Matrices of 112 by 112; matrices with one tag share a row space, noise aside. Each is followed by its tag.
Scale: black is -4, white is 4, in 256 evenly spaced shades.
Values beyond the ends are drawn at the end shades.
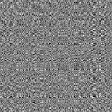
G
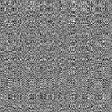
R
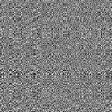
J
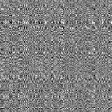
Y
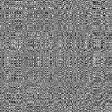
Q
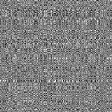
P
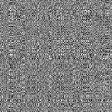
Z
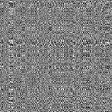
Z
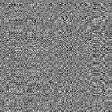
Q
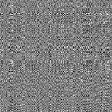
Z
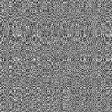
J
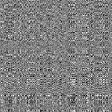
R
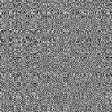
J
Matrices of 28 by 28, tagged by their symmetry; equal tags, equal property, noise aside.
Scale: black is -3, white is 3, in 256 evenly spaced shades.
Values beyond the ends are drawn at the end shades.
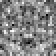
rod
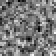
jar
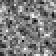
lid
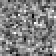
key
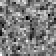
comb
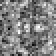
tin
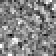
lid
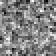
comb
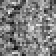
tin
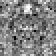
rod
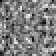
tin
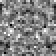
rod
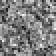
lid
